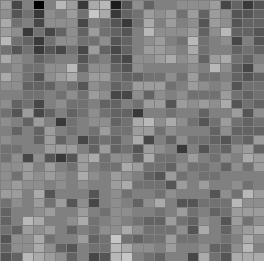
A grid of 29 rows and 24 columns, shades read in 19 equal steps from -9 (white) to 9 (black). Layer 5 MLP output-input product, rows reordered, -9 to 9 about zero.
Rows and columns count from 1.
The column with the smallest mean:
14
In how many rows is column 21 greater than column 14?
16
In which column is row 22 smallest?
23
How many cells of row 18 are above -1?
13
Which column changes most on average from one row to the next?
6
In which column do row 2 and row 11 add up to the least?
9
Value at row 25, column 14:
2
